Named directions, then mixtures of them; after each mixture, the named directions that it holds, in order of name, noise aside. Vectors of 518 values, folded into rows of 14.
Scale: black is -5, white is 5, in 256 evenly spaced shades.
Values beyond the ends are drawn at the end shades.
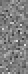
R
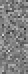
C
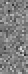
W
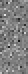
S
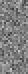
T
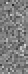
R, W.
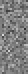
C.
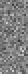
S, W.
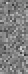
W.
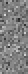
S, W.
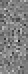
R, S.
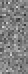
S, T.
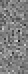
R, S.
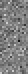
S, W.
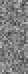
C, T.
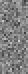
S, T.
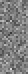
T, W.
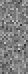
R, T.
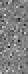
S.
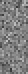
T.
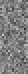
C, T.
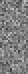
T.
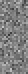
T.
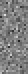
C, S.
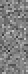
C.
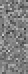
C.
